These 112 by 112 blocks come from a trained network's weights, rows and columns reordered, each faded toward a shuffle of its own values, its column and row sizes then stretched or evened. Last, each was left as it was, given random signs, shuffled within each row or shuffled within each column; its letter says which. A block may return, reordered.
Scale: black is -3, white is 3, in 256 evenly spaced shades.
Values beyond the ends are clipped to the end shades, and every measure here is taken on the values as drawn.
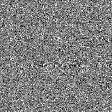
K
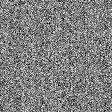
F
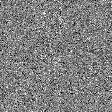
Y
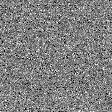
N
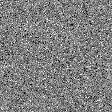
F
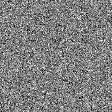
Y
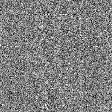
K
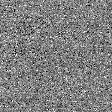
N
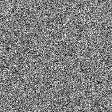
Y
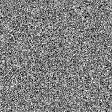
K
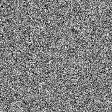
F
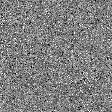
Y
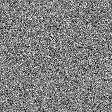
N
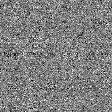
K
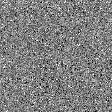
Y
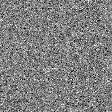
Y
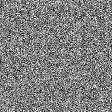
K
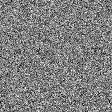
N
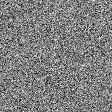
N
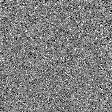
Y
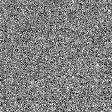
K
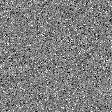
F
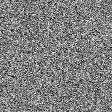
N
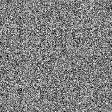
K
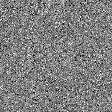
Y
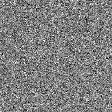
K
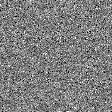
Y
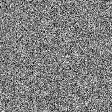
F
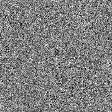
Y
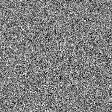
Y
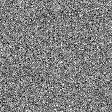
N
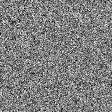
N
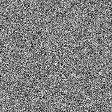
Y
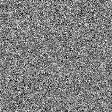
Y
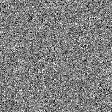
K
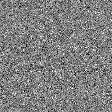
Y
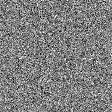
F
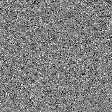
N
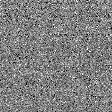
K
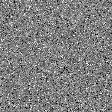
F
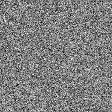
N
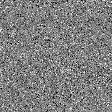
Y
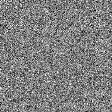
K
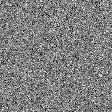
F
